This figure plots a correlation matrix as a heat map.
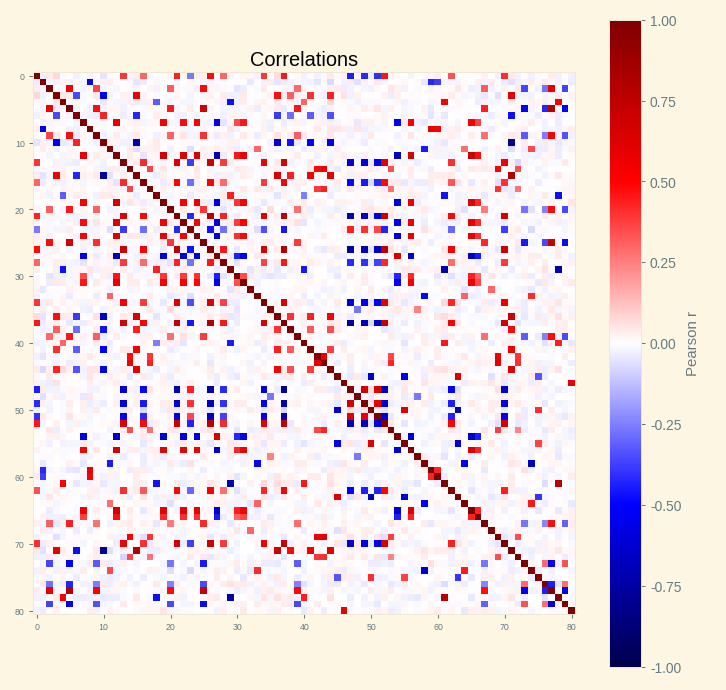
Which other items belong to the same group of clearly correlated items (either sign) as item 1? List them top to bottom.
8, 59, 60
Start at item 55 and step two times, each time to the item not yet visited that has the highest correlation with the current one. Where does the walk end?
75
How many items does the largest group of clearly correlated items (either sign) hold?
15
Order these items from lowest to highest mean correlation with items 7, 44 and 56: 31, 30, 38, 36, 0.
0, 38, 36, 30, 31
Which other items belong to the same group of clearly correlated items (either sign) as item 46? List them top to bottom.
80
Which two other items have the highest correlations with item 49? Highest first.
47, 51
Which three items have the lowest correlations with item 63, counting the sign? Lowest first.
50, 55, 75
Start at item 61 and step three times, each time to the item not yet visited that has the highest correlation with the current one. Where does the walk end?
40
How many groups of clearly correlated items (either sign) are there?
12
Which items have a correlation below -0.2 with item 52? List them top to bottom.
23, 47, 49, 51
